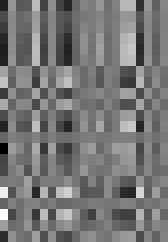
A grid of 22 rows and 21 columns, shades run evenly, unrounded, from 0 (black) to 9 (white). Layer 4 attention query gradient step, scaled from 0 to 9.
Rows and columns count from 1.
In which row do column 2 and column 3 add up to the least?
20
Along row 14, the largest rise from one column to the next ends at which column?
2
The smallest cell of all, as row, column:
14, 1
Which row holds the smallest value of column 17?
18
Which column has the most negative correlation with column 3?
13
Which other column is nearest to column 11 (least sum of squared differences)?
19
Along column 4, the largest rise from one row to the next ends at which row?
17
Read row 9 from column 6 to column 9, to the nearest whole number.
3 5 3 2
